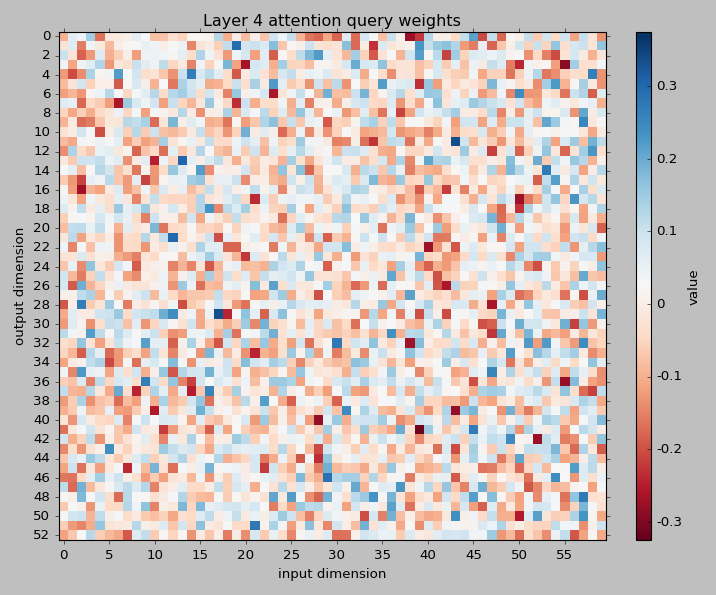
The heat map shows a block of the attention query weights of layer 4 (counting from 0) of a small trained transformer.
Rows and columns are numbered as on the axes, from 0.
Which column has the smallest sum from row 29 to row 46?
28
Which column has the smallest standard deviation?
44
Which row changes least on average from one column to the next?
23
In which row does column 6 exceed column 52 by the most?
24
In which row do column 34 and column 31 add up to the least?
11
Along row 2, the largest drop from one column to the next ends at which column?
42
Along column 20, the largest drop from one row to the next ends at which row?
3
